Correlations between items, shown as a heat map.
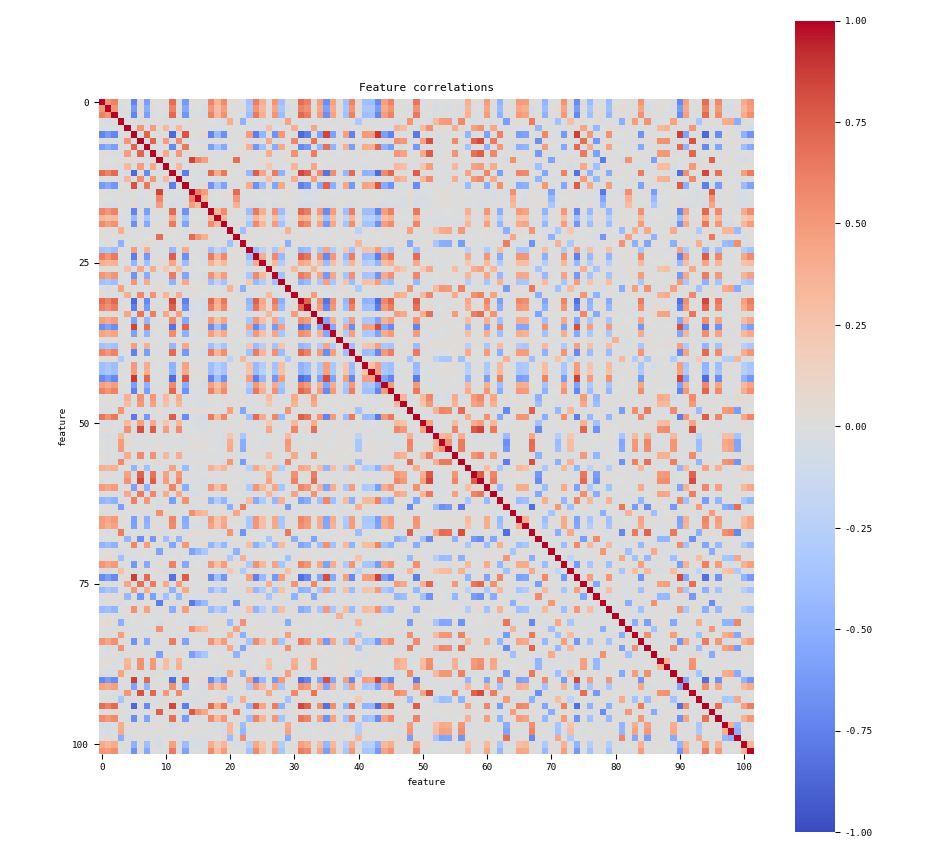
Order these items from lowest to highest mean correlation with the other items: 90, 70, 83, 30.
90, 70, 83, 30
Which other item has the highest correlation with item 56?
67
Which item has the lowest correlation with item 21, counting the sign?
78
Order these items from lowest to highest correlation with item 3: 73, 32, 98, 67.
32, 73, 98, 67
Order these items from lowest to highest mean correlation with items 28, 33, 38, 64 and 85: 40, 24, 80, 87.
24, 40, 80, 87
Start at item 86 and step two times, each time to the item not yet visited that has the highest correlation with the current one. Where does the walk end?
70
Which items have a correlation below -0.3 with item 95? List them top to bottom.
70, 78, 86
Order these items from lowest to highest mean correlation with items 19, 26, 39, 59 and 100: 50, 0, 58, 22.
22, 50, 58, 0
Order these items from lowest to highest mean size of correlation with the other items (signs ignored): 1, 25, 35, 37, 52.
37, 52, 25, 1, 35
